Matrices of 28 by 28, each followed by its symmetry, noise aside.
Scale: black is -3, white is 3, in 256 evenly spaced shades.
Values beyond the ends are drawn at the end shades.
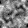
same after a half turn.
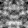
mirrored left to right.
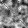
no symmetry.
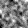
antisymmetric.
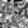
no symmetry.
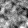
no symmetry.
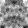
mirrored left to right.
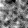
no symmetry.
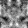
mirrored left to right.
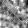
no symmetry.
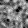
symmetric across the other diagonal.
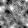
antisymmetric.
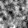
no symmetry.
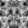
mirrored left to right.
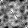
same after a half turn.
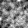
symmetric.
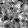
antisymmetric.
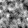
no symmetry.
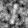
same after a half turn.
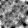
symmetric.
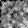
symmetric.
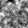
no symmetry.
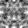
mirrored left to right.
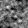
same after a half turn.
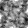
same after a half turn.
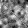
no symmetry.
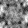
same after a half turn.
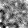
symmetric across the other diagonal.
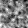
antisymmetric.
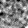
no symmetry.
